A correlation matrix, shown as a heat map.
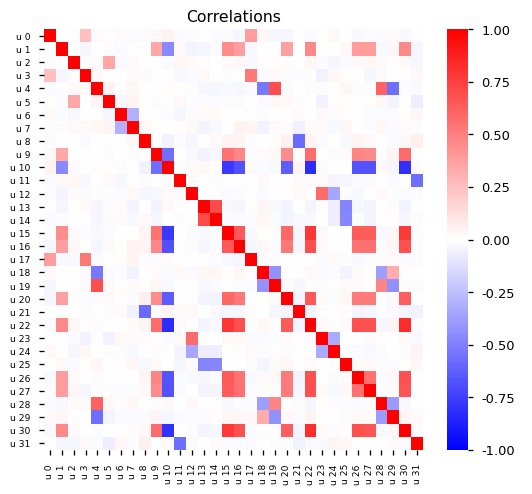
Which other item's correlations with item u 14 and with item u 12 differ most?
u 13
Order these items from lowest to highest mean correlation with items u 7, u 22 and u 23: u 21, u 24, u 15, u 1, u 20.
u 24, u 21, u 1, u 20, u 15
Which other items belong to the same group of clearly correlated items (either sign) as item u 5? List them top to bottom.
u 2
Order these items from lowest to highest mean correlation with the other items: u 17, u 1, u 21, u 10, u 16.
u 10, u 21, u 17, u 1, u 16
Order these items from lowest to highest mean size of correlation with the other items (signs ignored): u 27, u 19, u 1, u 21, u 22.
u 21, u 19, u 1, u 27, u 22
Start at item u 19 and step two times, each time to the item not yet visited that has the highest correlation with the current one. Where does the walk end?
u 28
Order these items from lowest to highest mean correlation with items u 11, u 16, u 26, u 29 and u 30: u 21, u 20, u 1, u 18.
u 21, u 18, u 1, u 20
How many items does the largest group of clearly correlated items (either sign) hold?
10
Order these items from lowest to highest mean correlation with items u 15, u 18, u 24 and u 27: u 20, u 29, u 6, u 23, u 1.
u 23, u 6, u 29, u 1, u 20
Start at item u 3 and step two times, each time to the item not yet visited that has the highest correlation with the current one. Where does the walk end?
u 0
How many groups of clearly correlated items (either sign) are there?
9
